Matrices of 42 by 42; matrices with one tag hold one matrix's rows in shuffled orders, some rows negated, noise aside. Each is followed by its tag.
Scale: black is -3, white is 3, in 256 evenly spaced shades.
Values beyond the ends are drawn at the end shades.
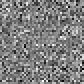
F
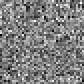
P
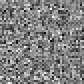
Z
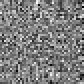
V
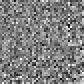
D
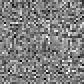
D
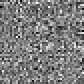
V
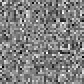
F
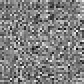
V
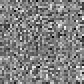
V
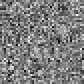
Z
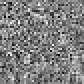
Z
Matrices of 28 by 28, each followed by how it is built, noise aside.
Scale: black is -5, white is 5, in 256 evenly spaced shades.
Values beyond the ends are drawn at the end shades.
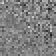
upper triangular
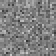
blocks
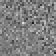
upper triangular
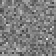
noise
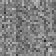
blocks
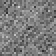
Hankel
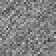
Hankel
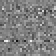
uneven rows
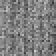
blocks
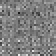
low rank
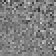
upper triangular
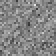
Hankel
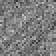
Hankel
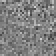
upper triangular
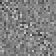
banded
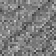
Hankel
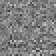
low rank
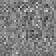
low rank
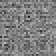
blocks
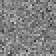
noise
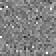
sparse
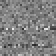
uneven rows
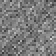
Hankel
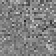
upper triangular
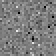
sparse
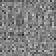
blocks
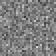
noise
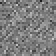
Hankel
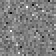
sparse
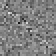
banded
